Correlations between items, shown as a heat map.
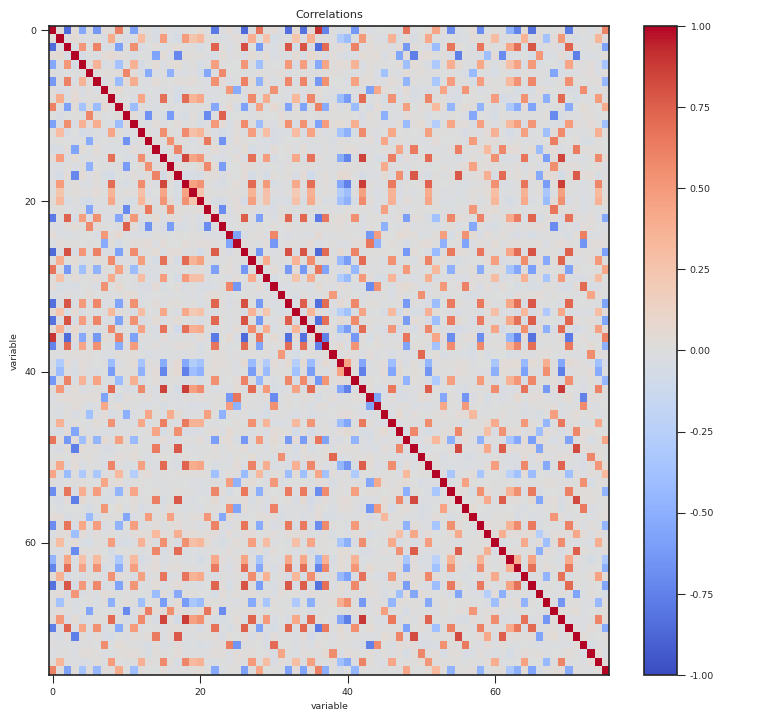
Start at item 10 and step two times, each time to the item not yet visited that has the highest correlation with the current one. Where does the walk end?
5
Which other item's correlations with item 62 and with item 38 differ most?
50
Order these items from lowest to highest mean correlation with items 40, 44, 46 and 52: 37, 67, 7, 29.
37, 29, 67, 7
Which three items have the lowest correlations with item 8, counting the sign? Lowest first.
40, 67, 39
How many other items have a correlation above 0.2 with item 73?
3
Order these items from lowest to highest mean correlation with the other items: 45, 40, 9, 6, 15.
40, 9, 45, 6, 15
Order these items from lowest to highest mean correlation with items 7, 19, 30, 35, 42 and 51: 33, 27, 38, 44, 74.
38, 44, 33, 74, 27
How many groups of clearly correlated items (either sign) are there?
6
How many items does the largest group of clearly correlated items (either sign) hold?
23
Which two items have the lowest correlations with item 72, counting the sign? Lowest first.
43, 25
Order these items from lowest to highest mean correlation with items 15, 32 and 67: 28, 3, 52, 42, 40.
28, 52, 40, 3, 42
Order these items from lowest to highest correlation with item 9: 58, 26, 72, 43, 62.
26, 58, 62, 43, 72
